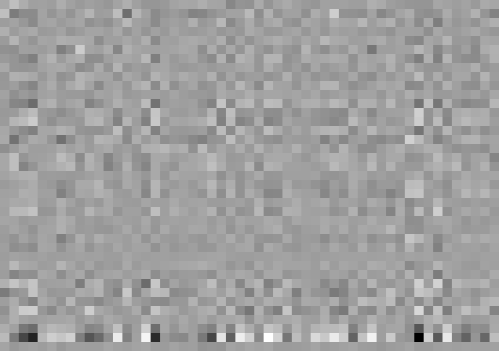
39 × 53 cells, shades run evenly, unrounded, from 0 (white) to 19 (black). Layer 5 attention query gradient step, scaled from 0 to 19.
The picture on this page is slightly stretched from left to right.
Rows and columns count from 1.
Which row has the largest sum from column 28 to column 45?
16
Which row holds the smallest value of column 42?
38
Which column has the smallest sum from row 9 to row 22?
45
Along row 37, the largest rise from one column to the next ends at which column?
17
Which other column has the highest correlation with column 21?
41
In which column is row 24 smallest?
47
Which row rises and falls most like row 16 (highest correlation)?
27
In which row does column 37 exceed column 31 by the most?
35
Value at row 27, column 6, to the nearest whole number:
7
